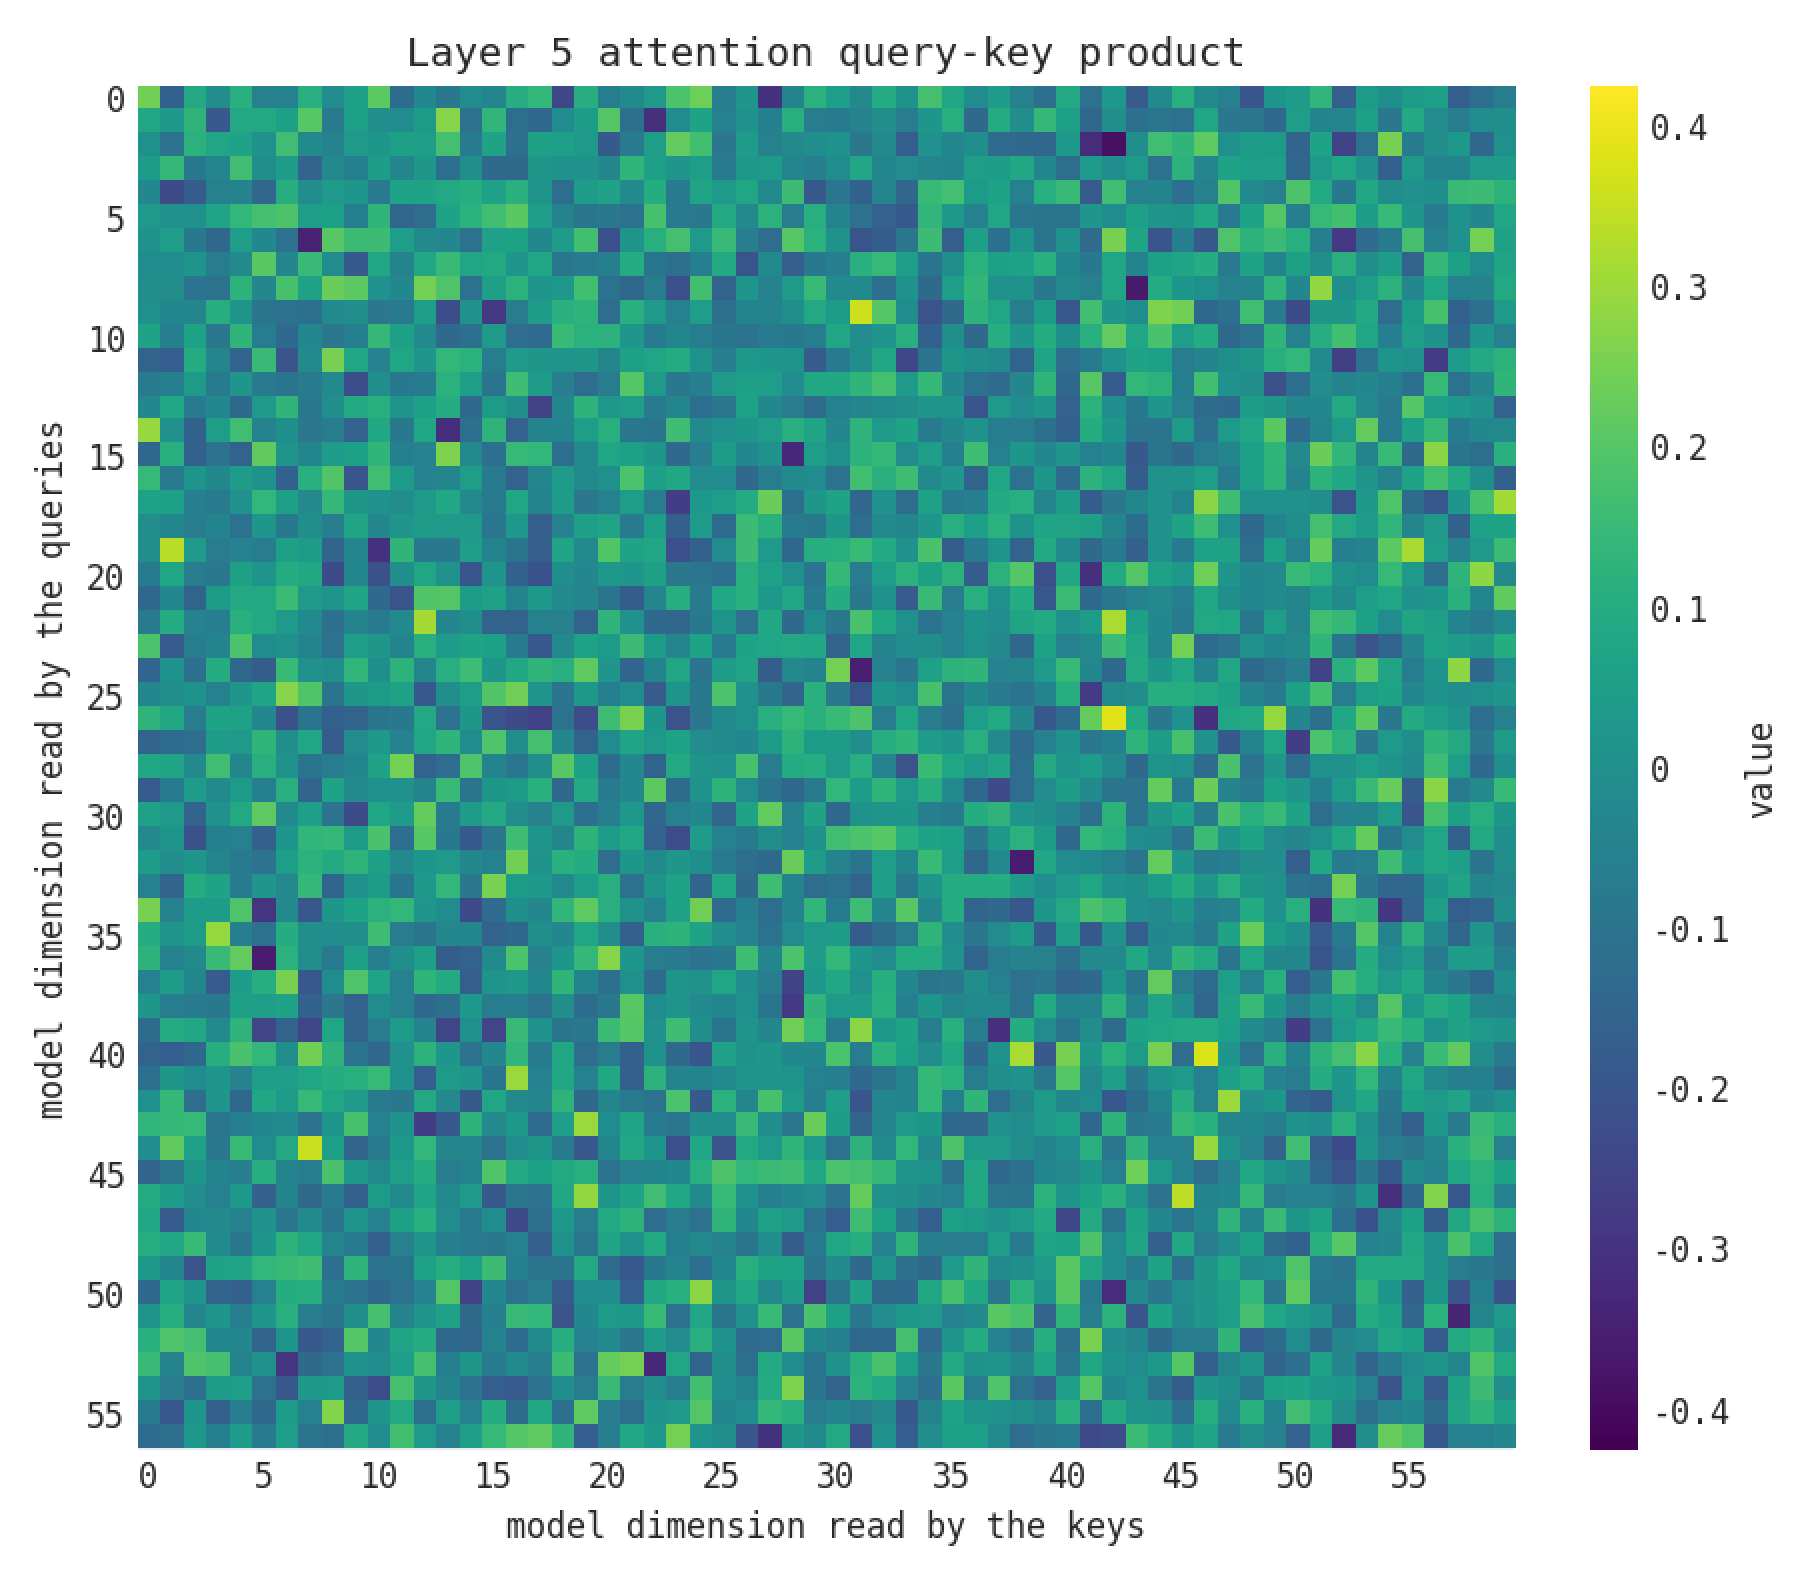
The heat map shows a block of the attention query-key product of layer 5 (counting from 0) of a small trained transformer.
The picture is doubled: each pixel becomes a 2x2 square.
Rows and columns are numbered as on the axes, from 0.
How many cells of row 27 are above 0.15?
4
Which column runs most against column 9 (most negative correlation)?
31
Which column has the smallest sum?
14
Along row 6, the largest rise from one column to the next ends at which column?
8
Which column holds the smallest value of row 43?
12
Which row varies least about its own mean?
3
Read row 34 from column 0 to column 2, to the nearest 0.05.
0.25 -0.05 0.05
